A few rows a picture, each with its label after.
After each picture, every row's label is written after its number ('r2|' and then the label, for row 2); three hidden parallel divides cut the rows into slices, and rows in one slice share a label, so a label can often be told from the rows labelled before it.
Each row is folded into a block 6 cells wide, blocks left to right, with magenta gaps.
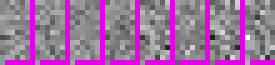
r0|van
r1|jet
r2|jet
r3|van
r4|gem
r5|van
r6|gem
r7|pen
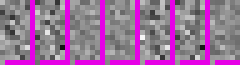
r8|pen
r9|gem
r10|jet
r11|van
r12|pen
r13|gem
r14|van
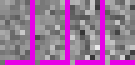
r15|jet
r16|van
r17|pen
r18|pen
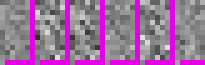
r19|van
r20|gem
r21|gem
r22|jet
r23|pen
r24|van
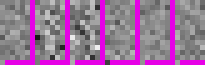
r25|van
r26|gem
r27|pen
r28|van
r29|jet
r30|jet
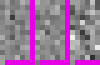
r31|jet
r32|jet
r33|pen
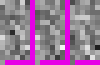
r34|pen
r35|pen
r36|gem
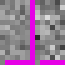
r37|van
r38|gem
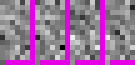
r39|gem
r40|gem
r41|pen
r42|pen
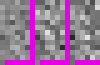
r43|van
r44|gem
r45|gem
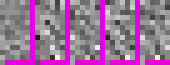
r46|jet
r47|gem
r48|pen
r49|gem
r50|pen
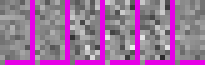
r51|van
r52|jet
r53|gem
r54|pen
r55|pen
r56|jet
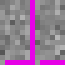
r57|van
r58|jet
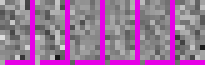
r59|pen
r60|pen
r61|van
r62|van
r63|jet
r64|gem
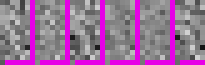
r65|gem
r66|van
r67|gem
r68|van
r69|van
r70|gem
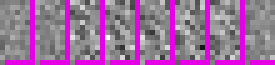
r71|van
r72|jet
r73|pen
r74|pen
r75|pen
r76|gem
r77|gem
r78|jet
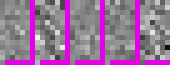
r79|jet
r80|pen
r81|van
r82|jet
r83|gem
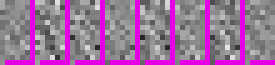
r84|jet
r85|pen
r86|gem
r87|van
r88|gem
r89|van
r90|gem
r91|jet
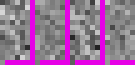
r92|gem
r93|jet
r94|gem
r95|jet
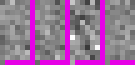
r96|van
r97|van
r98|pen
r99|jet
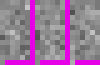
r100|van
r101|van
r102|jet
